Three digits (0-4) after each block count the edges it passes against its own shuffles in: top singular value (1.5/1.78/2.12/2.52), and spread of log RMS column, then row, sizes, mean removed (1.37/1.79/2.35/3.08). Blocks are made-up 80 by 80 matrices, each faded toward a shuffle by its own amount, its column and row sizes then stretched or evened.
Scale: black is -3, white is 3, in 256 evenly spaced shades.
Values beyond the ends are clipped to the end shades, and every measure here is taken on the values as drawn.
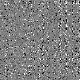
2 3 1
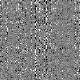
3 4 1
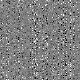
1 4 0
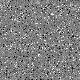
0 0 1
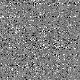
0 2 3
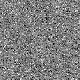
1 0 0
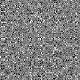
3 2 2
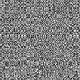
4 0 2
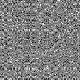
4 0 1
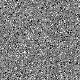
0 1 1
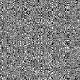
3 3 0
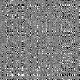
4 4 3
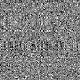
3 1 2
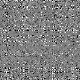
2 2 4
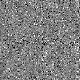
1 1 1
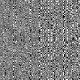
4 4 0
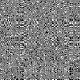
4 2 2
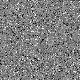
0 1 0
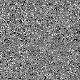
0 1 2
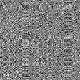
4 0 0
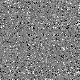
0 1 2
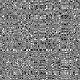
4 2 2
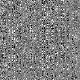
2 4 1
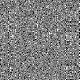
3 3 0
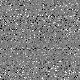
1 0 3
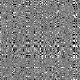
4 4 3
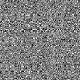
3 0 3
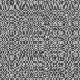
4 0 1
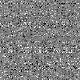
2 0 3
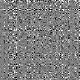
3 4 4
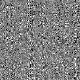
1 3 2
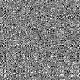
3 1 2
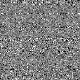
1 0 3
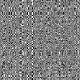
4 4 1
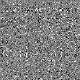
0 3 3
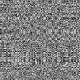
4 1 2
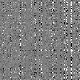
3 4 2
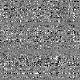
2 2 4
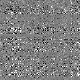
2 3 4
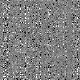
1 4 2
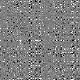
3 4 4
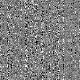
1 4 0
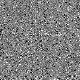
0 1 2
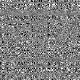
2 2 4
